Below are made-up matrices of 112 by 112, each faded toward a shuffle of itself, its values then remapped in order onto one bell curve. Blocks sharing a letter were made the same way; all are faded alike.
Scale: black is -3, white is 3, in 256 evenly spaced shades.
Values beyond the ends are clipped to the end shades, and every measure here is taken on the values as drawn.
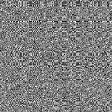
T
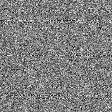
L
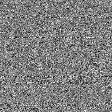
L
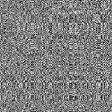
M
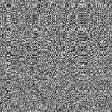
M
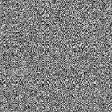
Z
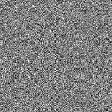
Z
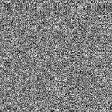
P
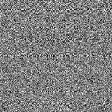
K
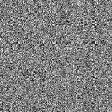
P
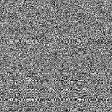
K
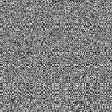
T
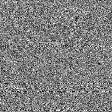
L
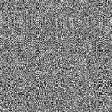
Z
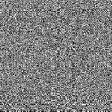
K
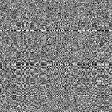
T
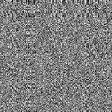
Z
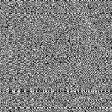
T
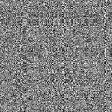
Z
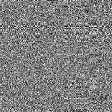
K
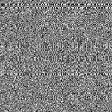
T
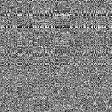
T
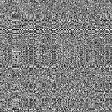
T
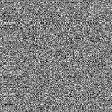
K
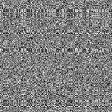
T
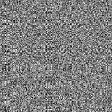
Z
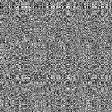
T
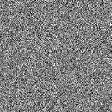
P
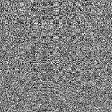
K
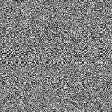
K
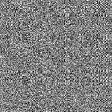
Z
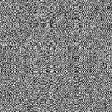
M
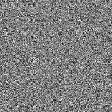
P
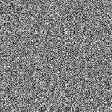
P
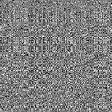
T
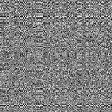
T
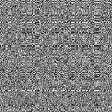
T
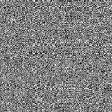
K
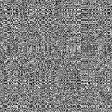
T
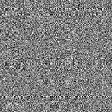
K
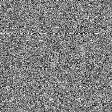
L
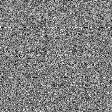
L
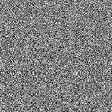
P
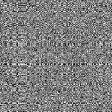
T
